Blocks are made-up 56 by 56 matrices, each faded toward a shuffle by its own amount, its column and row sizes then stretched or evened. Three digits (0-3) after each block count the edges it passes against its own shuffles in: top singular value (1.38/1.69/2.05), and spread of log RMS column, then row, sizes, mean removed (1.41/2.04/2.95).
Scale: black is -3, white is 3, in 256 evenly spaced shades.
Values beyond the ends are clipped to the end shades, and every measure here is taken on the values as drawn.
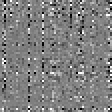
2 3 2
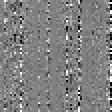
2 3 0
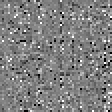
0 2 1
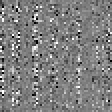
1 3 1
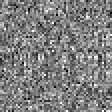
2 0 0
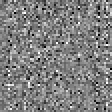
0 2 1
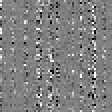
2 3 1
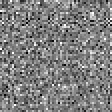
3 0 1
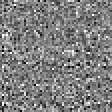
2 2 1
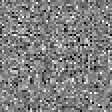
2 0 1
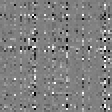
2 3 2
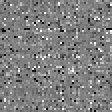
0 1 2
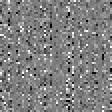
1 3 0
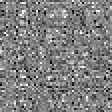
3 1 1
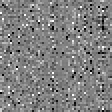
1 2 0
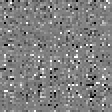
1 2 2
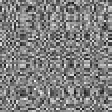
3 0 2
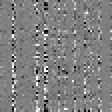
3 3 1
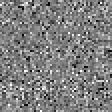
2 0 2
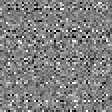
3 1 2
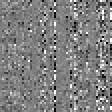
3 3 0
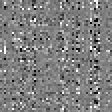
0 3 2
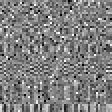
3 0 0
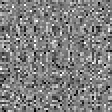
3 1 0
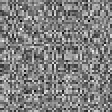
3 0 1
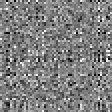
3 2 2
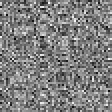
3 1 0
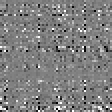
2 2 3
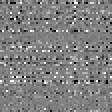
2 1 3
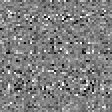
2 1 2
